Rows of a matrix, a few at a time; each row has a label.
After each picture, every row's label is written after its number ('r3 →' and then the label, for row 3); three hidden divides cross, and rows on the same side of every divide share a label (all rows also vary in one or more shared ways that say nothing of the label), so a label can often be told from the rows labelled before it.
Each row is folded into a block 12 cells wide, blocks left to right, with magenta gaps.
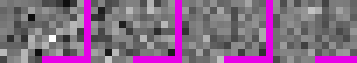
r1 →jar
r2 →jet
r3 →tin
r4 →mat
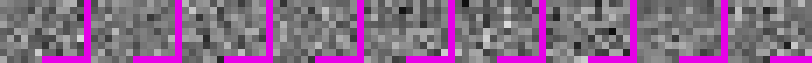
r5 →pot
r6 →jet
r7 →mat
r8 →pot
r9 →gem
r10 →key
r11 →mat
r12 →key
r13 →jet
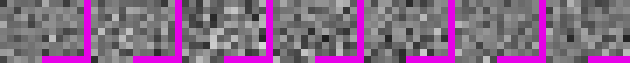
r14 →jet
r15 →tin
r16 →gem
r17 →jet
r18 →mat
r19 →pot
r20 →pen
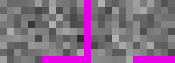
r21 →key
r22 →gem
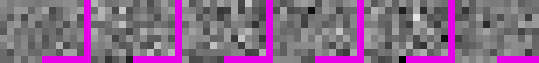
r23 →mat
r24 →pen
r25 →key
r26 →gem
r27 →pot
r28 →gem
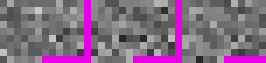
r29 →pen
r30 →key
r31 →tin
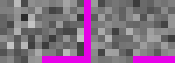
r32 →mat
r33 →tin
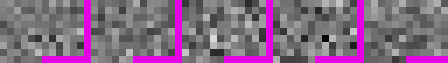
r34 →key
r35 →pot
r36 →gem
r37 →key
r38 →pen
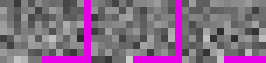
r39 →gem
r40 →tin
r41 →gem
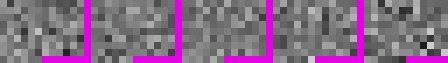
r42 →tin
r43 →pot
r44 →pot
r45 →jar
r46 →gem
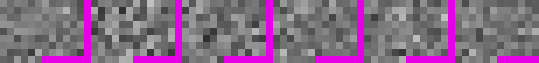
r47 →pot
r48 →key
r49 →mat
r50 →jet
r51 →jar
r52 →tin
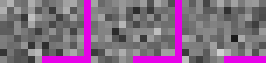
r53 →pen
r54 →tin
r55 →key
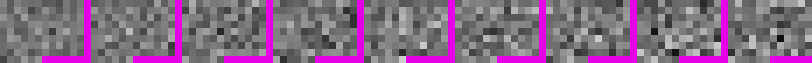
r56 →tin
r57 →tin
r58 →jet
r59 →pot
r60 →jar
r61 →pen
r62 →tin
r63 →gem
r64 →gem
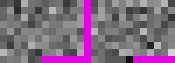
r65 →gem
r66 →jet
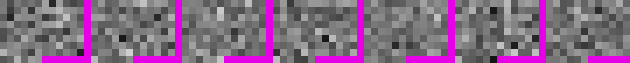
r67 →pot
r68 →gem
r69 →tin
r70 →gem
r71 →pen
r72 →pot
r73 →pen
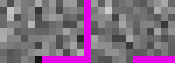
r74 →mat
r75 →mat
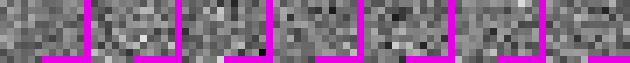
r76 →mat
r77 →jet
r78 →tin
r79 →tin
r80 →key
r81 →pot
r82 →tin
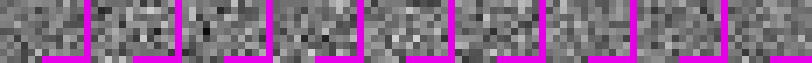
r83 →pot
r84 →jet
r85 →jar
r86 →pot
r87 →mat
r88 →pot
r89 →mat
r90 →gem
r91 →jet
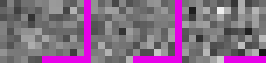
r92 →gem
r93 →tin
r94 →mat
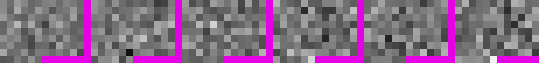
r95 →mat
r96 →jar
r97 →tin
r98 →tin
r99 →pen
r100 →jar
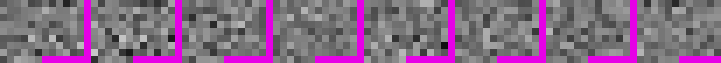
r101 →pen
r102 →mat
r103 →pot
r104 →jet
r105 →key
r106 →gem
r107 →pen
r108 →tin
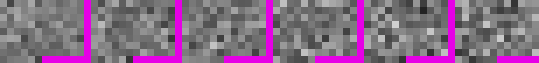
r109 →mat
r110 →pot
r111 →gem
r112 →gem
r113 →tin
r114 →jar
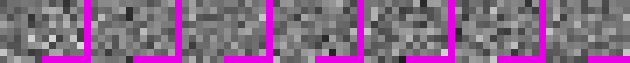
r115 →jet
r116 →jet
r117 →jar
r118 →key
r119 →jar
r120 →key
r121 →jar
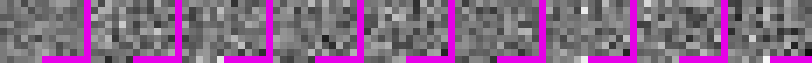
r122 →key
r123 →mat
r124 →jar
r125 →pot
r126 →mat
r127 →pot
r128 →tin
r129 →jar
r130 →key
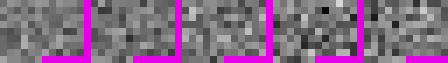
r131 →gem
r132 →gem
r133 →jar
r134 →mat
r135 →pot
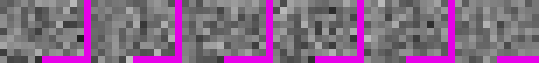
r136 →pot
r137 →jar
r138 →jet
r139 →mat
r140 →mat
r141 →mat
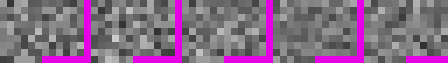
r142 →mat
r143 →gem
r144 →tin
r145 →jet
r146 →key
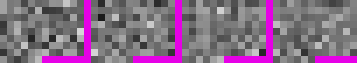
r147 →tin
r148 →pot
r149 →mat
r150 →mat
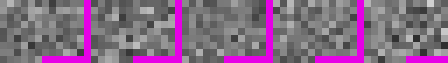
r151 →pen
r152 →gem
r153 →key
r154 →pot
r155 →tin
